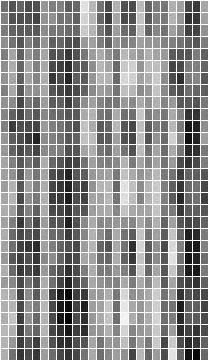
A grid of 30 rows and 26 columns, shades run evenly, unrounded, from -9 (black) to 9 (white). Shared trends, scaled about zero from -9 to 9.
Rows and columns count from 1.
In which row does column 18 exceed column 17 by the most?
21
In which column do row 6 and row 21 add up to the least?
9
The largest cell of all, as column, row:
16, 27
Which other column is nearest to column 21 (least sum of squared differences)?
4
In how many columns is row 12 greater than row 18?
11
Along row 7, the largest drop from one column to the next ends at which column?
7
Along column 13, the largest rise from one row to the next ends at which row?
5
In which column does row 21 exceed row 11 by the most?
2
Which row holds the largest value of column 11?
1
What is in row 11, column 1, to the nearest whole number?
0
